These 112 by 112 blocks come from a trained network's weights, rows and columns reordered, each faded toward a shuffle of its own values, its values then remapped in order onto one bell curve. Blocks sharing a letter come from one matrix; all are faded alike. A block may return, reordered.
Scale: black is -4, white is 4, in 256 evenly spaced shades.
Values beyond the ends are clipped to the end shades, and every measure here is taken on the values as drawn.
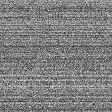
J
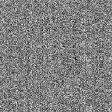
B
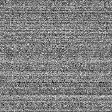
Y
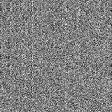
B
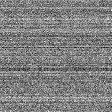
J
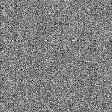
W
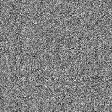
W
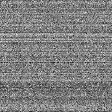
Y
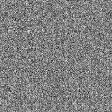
W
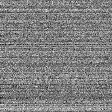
Y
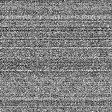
J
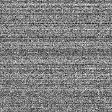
Y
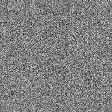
W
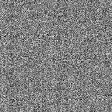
W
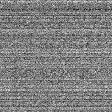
J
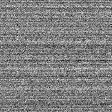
J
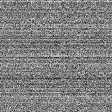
Y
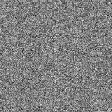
W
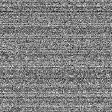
Y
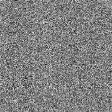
W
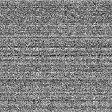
Y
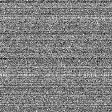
Y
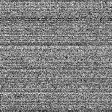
J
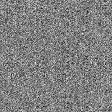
B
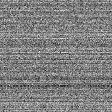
J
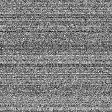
J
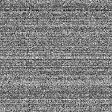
Y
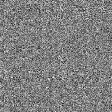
W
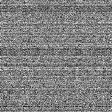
Y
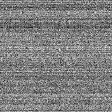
Y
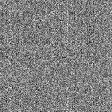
B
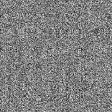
B
